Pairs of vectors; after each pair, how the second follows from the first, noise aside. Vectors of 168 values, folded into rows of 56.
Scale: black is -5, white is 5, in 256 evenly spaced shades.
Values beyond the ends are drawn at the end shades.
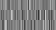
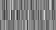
reversed.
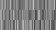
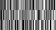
negated, scaled up.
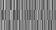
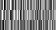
negated, scaled up.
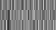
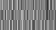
reversed.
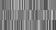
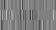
wrapped around, negated, partly zeroed.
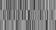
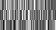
negated, scaled up.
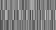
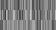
sign-scrambled.
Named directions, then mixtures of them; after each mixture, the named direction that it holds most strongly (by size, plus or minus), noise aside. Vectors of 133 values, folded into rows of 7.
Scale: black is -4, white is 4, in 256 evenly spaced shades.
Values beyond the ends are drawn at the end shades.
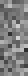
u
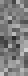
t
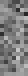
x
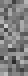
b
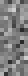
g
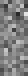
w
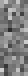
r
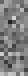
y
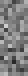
b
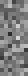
u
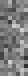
t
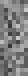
u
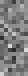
b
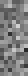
u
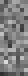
y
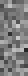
u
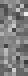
w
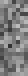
r
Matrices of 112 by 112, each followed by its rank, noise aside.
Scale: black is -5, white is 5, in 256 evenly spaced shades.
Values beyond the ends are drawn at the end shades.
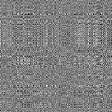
six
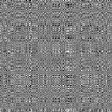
four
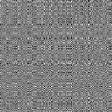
three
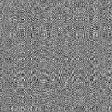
six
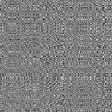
six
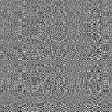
five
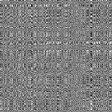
three
